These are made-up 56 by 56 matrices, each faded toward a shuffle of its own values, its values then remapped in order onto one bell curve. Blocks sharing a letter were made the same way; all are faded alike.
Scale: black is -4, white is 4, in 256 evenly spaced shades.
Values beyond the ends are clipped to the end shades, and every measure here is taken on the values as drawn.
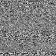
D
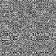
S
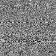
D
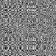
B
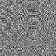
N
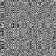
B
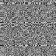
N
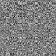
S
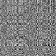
B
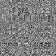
N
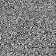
D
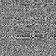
N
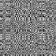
B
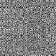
S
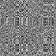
B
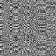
B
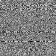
D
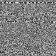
D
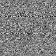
D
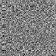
S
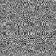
S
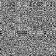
S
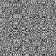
S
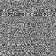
N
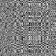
B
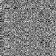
S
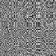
B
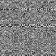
N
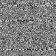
D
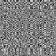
B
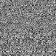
D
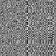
B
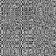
B
